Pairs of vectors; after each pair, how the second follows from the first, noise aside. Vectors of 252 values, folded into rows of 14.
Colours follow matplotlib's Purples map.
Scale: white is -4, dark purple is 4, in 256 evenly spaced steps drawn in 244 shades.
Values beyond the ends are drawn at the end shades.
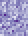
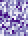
scaled up.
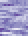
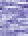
reversed.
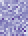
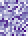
scaled up.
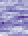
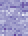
wrapped around, partly zeroed.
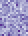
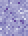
wrapped around, negated, partly zeroed.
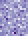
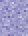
reversed, negated, shrunk.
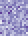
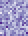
negated.
